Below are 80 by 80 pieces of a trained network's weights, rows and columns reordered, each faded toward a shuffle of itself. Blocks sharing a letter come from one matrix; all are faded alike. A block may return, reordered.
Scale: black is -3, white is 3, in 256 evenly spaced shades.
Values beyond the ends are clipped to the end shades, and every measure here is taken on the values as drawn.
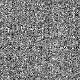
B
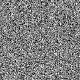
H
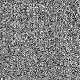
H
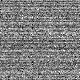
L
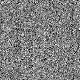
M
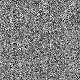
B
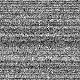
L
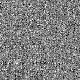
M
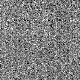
M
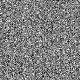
B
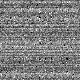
L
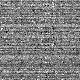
L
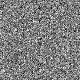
H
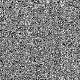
M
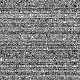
L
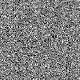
M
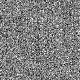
B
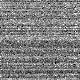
L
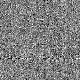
M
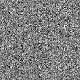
H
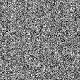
H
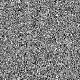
B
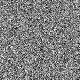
H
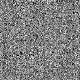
M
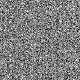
M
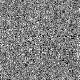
M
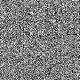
B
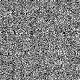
M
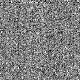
M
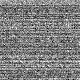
L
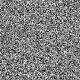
H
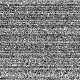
L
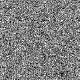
B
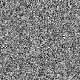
H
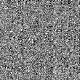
M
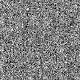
M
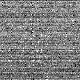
L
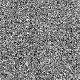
B
